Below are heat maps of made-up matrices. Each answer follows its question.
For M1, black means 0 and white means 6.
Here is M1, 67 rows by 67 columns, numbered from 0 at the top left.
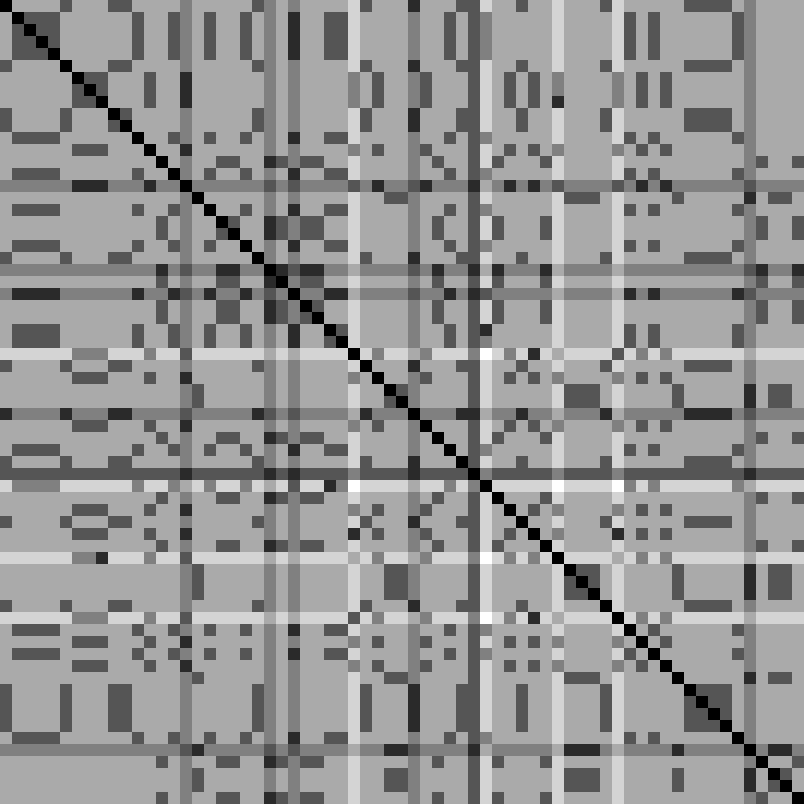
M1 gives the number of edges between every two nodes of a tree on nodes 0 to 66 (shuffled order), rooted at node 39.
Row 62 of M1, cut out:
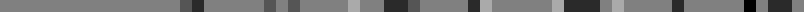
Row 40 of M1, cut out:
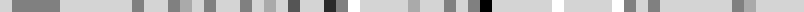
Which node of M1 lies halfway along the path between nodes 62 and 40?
24
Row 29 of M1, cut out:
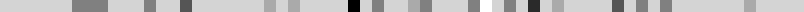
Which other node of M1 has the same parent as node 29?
51
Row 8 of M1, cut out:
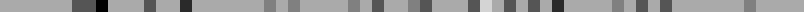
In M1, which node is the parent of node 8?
15
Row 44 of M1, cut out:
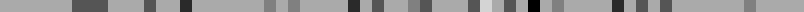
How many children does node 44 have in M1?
2
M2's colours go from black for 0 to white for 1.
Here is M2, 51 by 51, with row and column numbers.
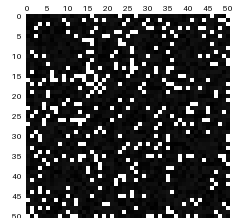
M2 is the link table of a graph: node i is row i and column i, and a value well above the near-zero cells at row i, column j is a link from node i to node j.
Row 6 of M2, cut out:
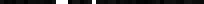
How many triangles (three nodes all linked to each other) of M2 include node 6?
2
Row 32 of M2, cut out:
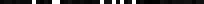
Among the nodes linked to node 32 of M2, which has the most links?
node 13
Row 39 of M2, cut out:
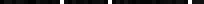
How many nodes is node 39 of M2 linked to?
3
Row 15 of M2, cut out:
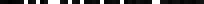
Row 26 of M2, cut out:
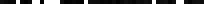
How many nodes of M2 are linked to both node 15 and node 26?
5
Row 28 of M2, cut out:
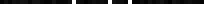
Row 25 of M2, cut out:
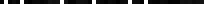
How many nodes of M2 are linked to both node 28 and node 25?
1
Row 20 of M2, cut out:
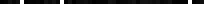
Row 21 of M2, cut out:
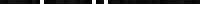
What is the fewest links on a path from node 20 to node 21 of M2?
4
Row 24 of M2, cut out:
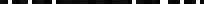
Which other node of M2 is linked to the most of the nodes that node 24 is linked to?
node 35
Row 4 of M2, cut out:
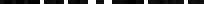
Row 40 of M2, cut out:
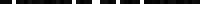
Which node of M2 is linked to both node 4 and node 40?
node 23
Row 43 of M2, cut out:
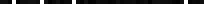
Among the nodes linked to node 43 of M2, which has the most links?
node 3
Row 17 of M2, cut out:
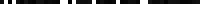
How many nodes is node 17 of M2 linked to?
10
